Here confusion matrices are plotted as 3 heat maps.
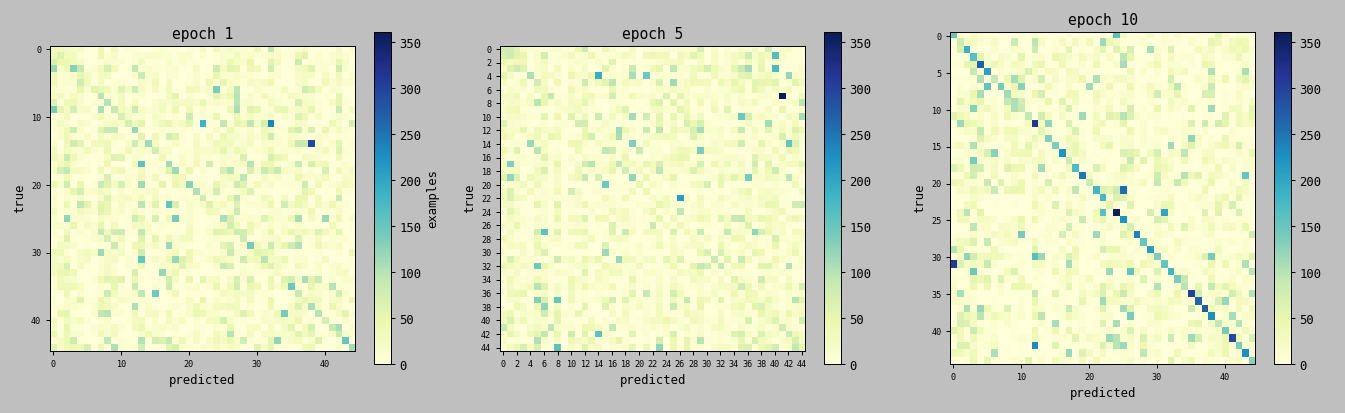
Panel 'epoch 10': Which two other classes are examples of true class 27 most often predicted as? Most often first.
10, 21
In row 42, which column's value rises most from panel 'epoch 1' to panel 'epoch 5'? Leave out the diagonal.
14
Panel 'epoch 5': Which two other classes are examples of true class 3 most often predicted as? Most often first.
40, 36
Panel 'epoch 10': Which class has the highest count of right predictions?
24
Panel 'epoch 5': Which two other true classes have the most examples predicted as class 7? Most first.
41, 13
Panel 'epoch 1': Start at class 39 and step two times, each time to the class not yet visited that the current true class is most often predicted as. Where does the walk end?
37
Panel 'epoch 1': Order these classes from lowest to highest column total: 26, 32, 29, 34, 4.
34, 4, 29, 26, 32
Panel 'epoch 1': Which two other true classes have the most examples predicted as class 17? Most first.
23, 29
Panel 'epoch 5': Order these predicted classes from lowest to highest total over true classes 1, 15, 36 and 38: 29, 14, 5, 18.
14, 18, 5, 29
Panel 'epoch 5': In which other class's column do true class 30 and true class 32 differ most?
5
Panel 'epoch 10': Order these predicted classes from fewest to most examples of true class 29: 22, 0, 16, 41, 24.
41, 16, 24, 22, 0
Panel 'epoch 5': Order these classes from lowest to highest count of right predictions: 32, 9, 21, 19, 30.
9, 21, 30, 32, 19
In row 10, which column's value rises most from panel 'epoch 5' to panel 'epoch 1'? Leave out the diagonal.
20
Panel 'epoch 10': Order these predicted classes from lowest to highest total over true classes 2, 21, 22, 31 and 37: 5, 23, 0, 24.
23, 5, 24, 0
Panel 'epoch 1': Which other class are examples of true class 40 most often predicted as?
25
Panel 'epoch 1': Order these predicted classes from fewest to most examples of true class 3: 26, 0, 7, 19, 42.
19, 7, 26, 42, 0
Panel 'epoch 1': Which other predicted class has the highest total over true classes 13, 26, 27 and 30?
7
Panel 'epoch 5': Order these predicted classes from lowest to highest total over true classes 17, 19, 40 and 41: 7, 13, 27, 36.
27, 7, 13, 36
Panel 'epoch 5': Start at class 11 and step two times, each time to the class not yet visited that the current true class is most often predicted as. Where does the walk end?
6
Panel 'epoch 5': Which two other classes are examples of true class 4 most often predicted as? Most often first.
14, 21
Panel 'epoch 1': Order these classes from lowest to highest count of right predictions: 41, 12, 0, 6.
0, 6, 41, 12
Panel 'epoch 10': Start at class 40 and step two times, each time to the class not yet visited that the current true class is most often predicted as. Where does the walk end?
25
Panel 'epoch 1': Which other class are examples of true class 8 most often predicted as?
27
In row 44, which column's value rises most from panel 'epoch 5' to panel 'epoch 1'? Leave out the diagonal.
9
